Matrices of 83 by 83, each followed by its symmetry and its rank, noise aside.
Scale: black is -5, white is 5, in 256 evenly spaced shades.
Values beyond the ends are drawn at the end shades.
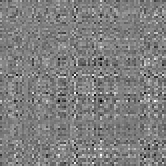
symmetric, rank three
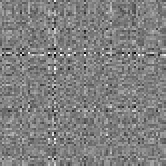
no symmetry, rank three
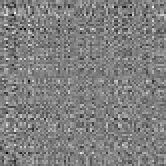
antisymmetric, rank four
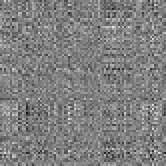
antisymmetric, rank four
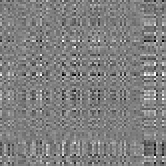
no symmetry, rank two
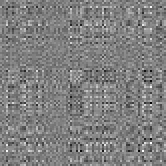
symmetric, rank two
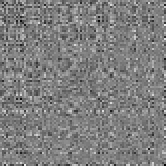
symmetric, rank four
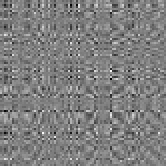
no symmetry, rank two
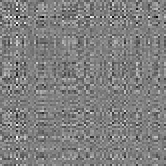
no symmetry, rank two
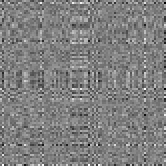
antisymmetric, rank two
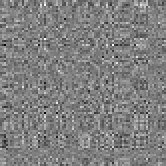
antisymmetric, rank four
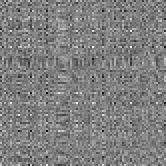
antisymmetric, rank four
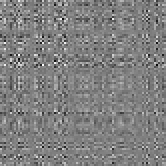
no symmetry, rank three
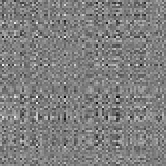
no symmetry, rank three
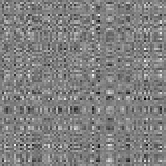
no symmetry, rank three
